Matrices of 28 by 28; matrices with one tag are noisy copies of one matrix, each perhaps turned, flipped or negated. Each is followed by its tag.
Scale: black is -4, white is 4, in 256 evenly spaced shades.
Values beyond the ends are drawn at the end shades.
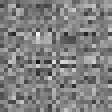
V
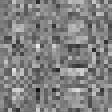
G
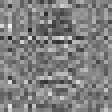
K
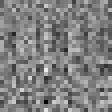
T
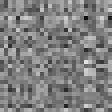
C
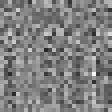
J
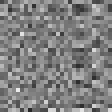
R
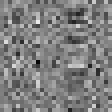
G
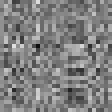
G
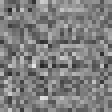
T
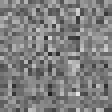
V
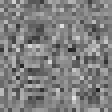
G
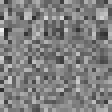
R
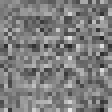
T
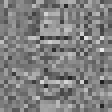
K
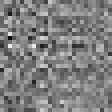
T
